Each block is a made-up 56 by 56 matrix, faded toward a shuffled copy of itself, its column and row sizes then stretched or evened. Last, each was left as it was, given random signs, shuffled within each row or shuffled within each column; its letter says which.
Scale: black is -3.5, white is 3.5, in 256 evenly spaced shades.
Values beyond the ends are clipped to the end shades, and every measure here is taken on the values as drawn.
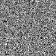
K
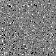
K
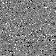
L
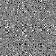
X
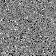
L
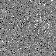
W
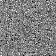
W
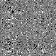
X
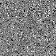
K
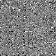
K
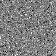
L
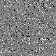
K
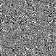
K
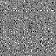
X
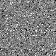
L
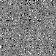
K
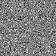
K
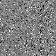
W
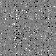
X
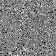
L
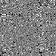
X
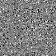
K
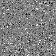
K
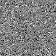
L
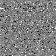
L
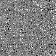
K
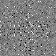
X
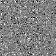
K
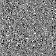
K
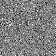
L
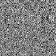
X
